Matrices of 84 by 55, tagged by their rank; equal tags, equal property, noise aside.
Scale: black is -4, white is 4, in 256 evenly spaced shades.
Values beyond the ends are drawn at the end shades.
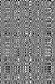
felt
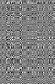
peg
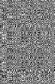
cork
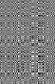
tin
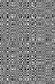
tin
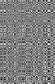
tin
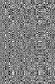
felt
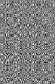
felt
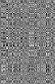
peg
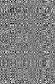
felt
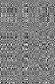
peg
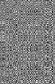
felt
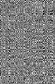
cork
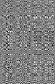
peg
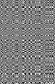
tin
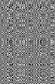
peg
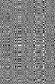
peg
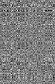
cork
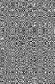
cork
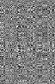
cork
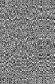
cork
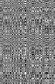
peg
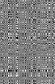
peg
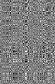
felt
